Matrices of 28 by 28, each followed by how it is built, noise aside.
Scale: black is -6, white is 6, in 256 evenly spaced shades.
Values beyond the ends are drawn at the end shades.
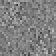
block diagonal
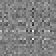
low rank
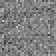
repeating rows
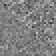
upper triangular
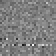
uneven rows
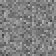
repeating rows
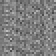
repeating rows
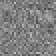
low rank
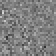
lower triangular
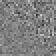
upper triangular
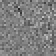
upper triangular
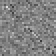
diagonal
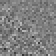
lower triangular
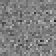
uneven rows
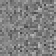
repeating rows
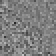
lower triangular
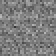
repeating columns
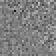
upper triangular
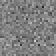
uneven rows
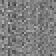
repeating rows
